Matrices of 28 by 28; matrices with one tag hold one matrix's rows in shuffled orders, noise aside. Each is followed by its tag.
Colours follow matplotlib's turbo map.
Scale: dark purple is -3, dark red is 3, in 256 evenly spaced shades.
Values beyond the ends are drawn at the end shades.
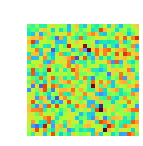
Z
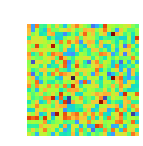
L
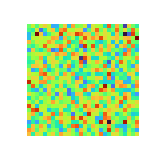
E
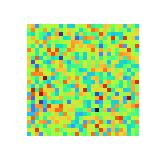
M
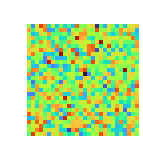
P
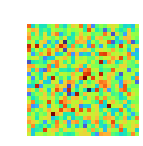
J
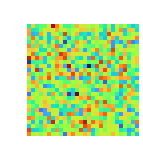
J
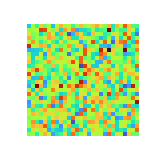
E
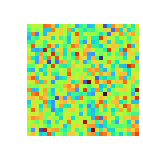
Z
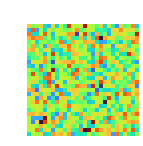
Z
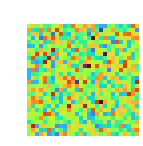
Z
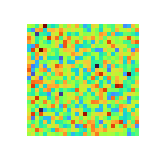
M
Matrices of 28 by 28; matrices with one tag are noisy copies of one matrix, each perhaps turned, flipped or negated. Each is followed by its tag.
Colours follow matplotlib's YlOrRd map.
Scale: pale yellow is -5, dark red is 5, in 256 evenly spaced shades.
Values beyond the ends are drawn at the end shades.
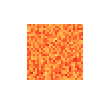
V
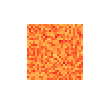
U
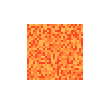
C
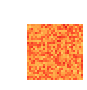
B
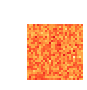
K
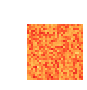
B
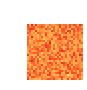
C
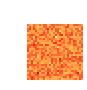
V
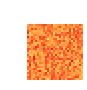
B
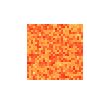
B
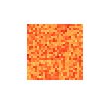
B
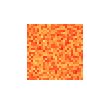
C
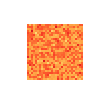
K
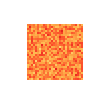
V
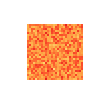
C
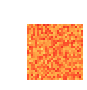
U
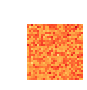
K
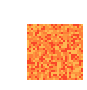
U
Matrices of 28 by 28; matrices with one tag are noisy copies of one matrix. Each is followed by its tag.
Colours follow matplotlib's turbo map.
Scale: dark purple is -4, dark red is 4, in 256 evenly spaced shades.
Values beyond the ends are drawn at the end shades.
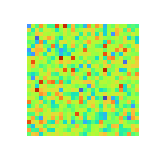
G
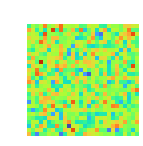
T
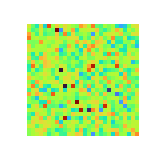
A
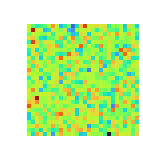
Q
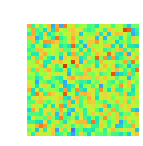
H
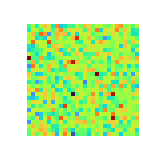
H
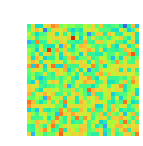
Q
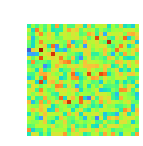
G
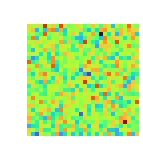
T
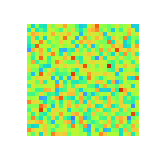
G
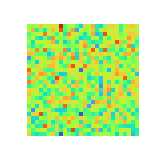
T
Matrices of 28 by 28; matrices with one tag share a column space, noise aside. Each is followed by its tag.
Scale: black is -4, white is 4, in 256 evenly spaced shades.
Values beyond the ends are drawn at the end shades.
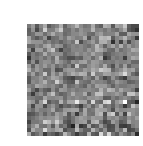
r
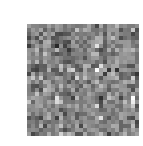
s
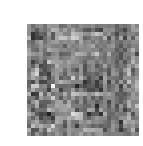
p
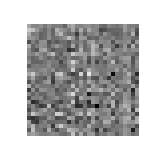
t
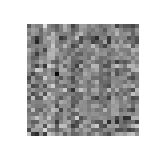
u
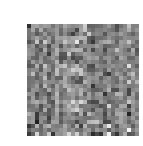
r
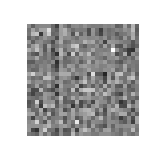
t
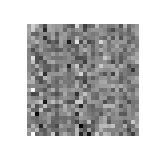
r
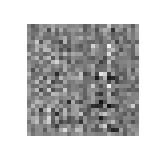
t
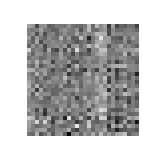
u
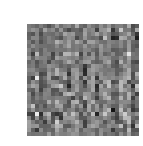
p
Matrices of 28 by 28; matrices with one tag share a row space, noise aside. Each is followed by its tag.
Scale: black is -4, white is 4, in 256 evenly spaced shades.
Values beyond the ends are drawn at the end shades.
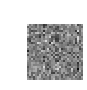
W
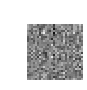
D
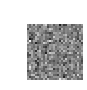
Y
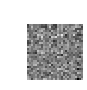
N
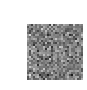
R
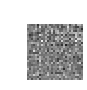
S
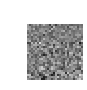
D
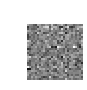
N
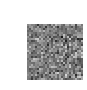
S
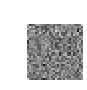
W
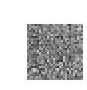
S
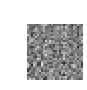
Y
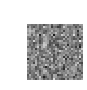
D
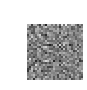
Y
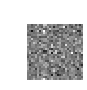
D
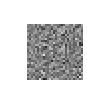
D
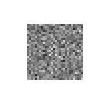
D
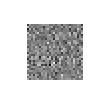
W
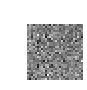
R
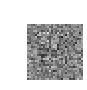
N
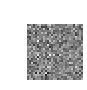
R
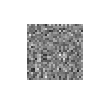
Y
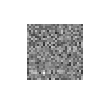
W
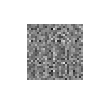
D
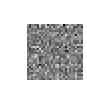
S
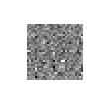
D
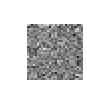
N
